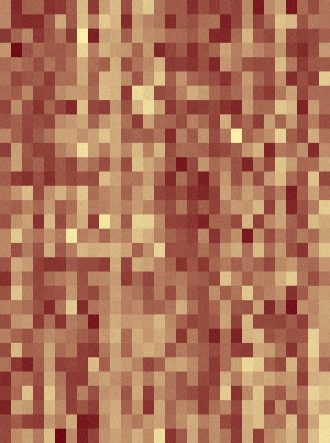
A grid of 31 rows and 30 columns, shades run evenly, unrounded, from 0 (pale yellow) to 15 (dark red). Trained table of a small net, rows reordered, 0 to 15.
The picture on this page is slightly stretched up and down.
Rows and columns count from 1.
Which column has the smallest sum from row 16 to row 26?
11
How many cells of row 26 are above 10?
9
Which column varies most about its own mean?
8
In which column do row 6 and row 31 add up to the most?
6
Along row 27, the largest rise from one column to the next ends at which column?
28
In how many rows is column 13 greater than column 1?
5
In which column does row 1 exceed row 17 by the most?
2
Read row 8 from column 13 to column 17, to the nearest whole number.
4 1 5 12 10
